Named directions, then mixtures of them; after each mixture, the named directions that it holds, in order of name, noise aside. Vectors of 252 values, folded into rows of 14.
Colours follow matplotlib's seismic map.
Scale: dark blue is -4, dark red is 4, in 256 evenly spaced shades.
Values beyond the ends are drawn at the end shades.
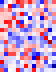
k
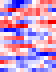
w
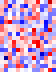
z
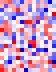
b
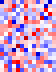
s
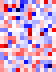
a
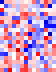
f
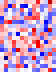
z.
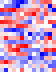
f, w.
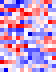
f, w.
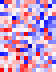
b, f.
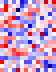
a, k, w.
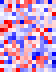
b, k, s.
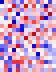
s.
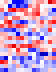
w, z.
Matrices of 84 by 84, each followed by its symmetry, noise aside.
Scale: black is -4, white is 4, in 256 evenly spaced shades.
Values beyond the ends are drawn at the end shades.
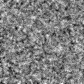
no symmetry.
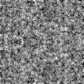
mirrored top to bottom.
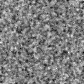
same after a half turn.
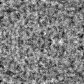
mirrored top to bottom.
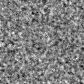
antisymmetric.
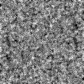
same after a half turn.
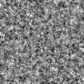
same after a half turn.
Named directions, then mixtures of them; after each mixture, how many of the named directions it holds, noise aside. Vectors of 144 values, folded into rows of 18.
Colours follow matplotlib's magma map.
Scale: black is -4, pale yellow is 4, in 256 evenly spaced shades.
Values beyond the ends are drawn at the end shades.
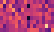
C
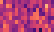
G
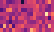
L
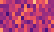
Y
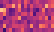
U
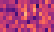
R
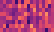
four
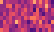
two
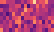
one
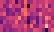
four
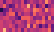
three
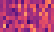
three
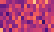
two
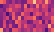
two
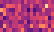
two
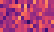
three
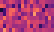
one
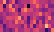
two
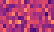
four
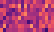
four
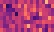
four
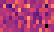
two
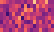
one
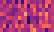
four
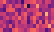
three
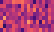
four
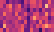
four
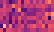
three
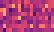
one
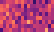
three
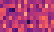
three
